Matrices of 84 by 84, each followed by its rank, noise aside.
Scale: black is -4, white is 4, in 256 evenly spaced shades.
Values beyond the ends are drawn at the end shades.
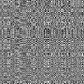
five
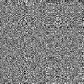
seven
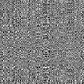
eight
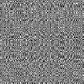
six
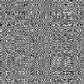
six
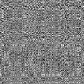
seven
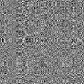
seven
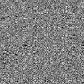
eight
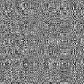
seven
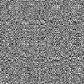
seven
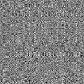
eight
